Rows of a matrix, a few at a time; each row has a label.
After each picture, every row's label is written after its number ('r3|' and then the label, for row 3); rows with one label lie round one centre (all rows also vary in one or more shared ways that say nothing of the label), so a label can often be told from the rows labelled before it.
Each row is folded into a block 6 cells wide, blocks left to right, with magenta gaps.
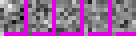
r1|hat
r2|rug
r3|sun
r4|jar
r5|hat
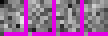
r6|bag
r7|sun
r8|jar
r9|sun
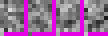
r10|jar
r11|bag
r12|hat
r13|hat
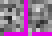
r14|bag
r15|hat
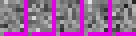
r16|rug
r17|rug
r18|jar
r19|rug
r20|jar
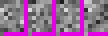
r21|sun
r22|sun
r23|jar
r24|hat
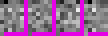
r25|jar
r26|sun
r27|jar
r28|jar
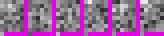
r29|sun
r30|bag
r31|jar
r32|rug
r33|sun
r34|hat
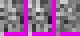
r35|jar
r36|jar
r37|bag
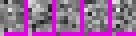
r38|jar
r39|hat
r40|bag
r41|sun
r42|hat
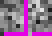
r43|bag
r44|bag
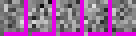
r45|hat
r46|jar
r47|jar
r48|sun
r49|sun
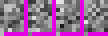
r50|hat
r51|rug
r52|hat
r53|sun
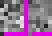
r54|rug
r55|bag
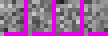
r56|sun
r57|bag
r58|sun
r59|sun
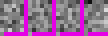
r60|hat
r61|jar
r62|jar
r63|jar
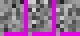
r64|jar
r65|hat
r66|sun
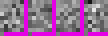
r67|jar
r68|rug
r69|sun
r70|sun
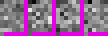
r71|rug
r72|sun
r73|sun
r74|jar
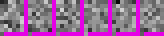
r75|bag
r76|sun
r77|hat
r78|jar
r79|jar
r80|sun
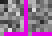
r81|bag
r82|hat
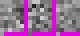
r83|rug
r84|bag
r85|sun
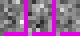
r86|hat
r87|hat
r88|hat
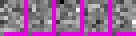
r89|rug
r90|hat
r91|jar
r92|hat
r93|hat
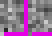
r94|jar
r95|rug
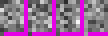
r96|sun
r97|rug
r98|hat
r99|bag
